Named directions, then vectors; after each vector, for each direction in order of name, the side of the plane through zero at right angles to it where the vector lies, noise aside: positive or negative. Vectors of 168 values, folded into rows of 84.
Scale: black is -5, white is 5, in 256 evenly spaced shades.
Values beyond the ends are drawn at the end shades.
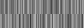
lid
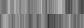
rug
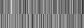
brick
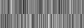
positive, negative, negative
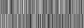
negative, positive, positive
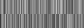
negative, negative, positive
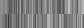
negative, negative, negative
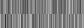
positive, negative, negative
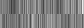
negative, positive, negative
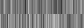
positive, positive, negative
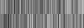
negative, negative, negative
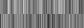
negative, positive, positive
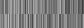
positive, positive, positive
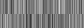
negative, positive, positive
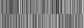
negative, positive, negative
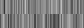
negative, negative, positive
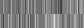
positive, positive, negative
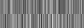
positive, negative, negative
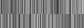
negative, positive, negative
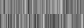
negative, negative, positive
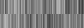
positive, positive, positive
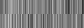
positive, positive, positive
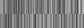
negative, negative, negative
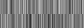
negative, positive, positive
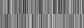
positive, negative, negative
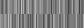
positive, positive, positive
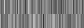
positive, positive, negative
